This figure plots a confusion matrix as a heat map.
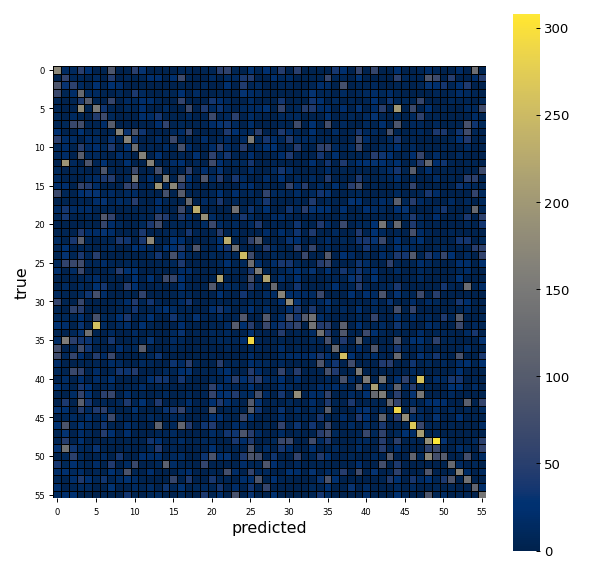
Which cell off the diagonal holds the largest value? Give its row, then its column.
48, 49
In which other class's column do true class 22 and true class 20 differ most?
12
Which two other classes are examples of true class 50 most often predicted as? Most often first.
48, 46
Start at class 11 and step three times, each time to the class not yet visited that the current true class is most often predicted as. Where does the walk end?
54
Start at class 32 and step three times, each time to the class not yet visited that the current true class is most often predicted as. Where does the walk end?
44
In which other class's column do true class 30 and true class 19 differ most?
6
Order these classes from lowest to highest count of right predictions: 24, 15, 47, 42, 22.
42, 15, 47, 22, 24
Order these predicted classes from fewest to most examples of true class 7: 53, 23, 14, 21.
23, 21, 14, 53
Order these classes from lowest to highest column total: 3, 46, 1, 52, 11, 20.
11, 52, 20, 1, 46, 3
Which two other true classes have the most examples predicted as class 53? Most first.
28, 43
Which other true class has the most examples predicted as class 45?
40
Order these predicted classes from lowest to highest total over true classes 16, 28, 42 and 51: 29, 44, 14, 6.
29, 6, 44, 14
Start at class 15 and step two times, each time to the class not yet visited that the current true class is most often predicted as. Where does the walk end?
46
